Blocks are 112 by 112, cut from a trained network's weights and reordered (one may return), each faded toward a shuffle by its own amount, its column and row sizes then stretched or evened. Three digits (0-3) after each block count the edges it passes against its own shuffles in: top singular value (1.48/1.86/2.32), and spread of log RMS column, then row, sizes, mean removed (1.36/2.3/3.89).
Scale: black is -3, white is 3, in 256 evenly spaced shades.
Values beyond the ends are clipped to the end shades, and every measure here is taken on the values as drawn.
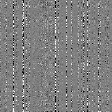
2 3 1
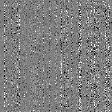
0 3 1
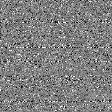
1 0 2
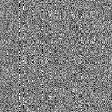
3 2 0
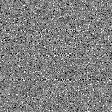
1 0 1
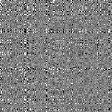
3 2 2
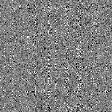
1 2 1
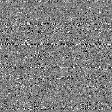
2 1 2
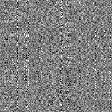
3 2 0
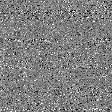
0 0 2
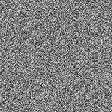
3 0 0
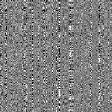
3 3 1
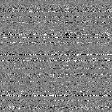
2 1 3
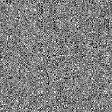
2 2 1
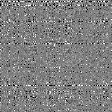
3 2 2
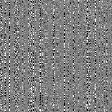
3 3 0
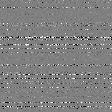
2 1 3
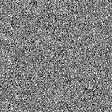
1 1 0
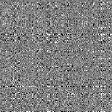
3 2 2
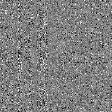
0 2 1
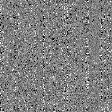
1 2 0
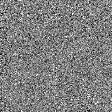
0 1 1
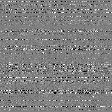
1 1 3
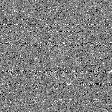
0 0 2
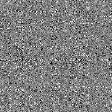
0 2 2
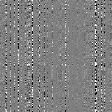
3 3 1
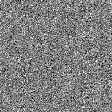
1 1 0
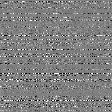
2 1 3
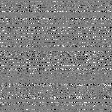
0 1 3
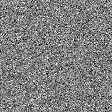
1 0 1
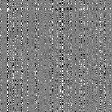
3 3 1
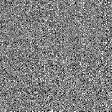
1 1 1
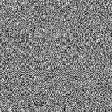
3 0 1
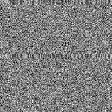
3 1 0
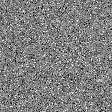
0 0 0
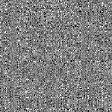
2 2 1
